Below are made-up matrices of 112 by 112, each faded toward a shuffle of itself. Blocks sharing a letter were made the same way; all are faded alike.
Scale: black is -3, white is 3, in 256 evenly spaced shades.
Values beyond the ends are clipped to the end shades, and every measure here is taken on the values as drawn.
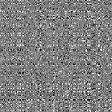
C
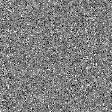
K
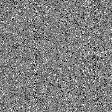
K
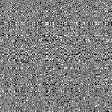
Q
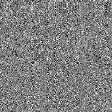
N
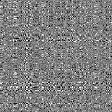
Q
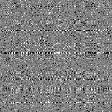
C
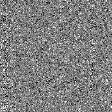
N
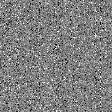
K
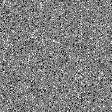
K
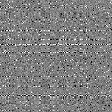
Q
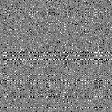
Q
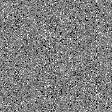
K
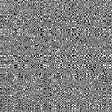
C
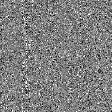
N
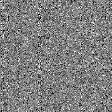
N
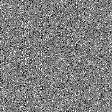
K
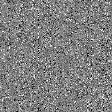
K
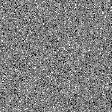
K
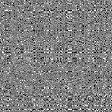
Q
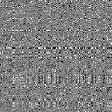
Q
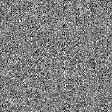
N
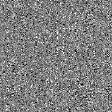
N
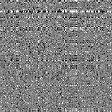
Q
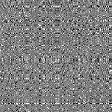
C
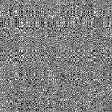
C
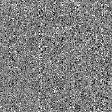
N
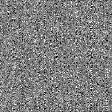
N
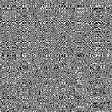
C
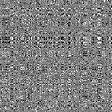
Q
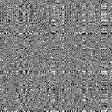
C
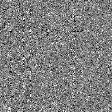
N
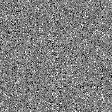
K
